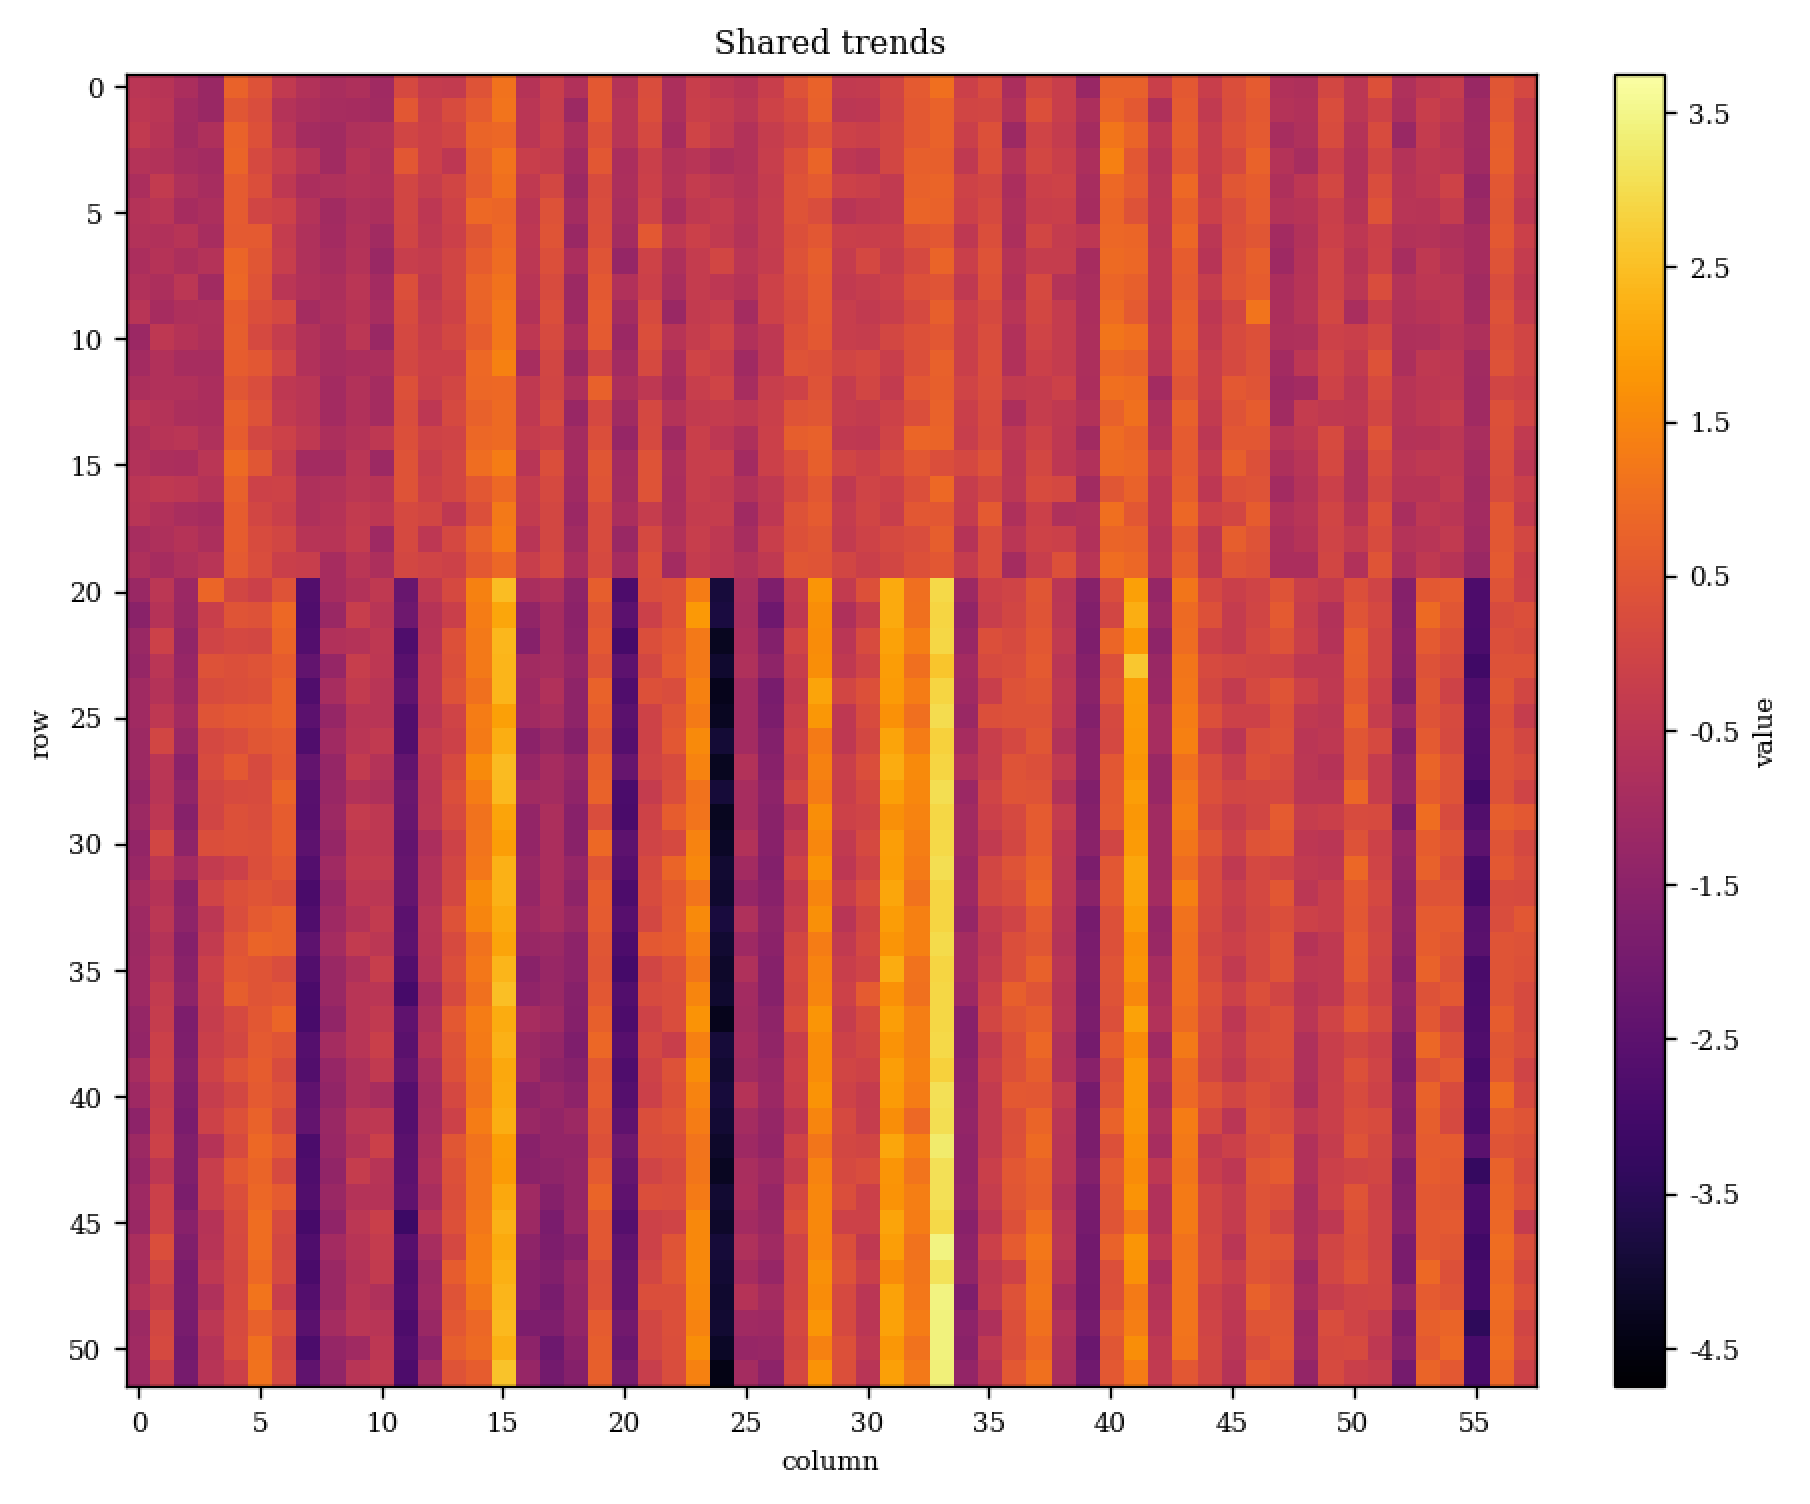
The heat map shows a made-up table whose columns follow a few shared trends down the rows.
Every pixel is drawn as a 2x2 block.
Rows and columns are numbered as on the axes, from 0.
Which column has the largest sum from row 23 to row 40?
33
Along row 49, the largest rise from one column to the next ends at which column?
56
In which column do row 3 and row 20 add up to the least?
24
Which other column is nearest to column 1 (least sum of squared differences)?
10
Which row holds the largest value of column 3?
20
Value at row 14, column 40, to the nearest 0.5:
1
